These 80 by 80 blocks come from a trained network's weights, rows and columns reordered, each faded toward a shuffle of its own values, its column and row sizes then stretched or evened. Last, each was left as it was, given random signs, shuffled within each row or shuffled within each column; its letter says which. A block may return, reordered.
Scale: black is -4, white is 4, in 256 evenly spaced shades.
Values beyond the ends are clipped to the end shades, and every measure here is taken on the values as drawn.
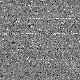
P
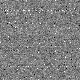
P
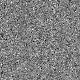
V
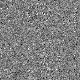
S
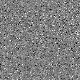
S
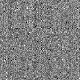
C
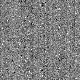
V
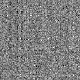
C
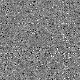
S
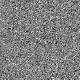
S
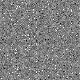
V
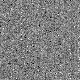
V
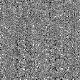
C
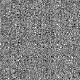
C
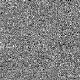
C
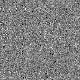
S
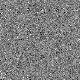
S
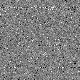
P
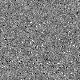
P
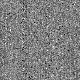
V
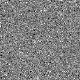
S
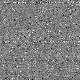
P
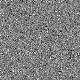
P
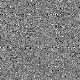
S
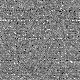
P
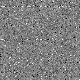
S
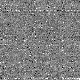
C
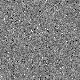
V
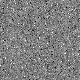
V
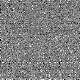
C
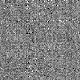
C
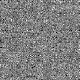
C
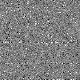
S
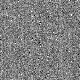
V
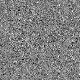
S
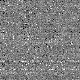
C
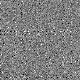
S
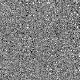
S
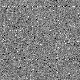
S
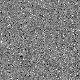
V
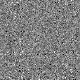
S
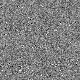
P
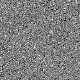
V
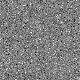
V
